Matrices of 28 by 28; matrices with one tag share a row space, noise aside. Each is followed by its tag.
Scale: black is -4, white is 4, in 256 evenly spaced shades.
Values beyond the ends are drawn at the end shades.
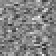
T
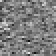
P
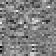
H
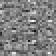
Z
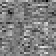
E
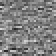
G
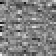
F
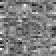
F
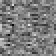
P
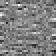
F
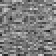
G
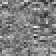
E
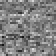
H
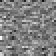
P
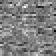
G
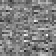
E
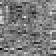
F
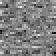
F
